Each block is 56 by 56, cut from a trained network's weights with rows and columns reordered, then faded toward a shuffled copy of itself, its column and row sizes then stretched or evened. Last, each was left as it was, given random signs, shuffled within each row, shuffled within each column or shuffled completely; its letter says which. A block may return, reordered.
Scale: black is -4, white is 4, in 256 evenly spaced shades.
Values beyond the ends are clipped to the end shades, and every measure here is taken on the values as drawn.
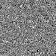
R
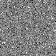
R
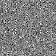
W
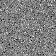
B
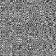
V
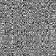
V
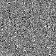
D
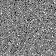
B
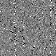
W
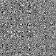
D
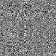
V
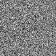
W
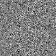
W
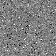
B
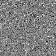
R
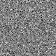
R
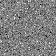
B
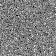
B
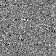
R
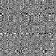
V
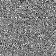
R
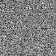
D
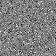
B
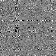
D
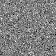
B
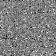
R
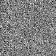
W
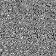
R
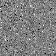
W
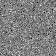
B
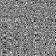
V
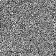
W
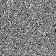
B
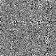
D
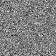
R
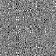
V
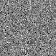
W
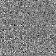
D
